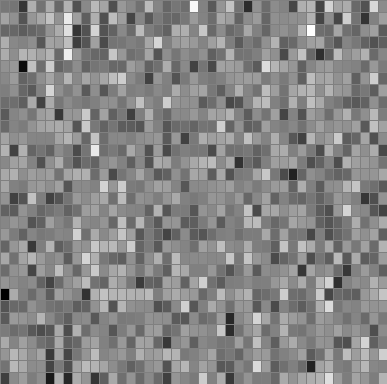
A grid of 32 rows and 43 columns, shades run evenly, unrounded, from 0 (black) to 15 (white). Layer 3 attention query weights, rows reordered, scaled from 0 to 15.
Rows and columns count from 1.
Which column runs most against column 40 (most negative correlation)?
35
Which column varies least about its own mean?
27
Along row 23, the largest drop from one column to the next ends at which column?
34
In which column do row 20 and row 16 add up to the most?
14
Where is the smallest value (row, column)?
25, 1
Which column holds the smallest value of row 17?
41
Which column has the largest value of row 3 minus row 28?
8
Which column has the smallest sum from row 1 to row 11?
3
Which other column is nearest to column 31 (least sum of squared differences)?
18
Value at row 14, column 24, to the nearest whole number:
11
